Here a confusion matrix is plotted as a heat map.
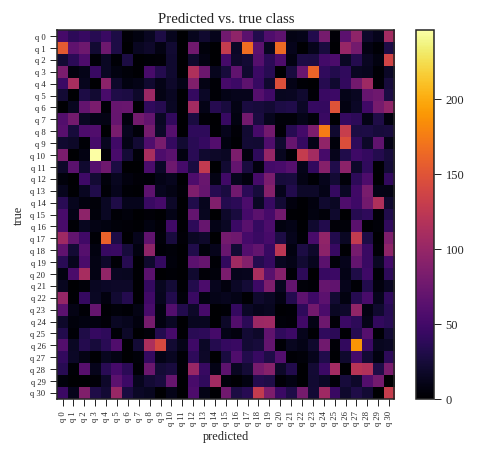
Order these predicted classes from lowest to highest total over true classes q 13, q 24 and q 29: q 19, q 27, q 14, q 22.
q 22, q 27, q 14, q 19
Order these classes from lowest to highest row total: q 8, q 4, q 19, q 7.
q 7, q 19, q 4, q 8
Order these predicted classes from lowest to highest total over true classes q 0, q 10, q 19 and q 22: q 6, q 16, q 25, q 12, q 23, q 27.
q 25, q 6, q 12, q 23, q 27, q 16
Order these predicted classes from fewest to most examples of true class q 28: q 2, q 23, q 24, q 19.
q 23, q 24, q 2, q 19
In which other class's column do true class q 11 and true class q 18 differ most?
q 13
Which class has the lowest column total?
q 11
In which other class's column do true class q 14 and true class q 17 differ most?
q 4
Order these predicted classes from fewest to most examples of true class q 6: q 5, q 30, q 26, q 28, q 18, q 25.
q 26, q 18, q 28, q 5, q 30, q 25
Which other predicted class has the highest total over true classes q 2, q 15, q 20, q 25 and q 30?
q 18
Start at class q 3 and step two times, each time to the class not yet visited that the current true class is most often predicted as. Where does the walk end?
q 27
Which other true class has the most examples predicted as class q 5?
q 30
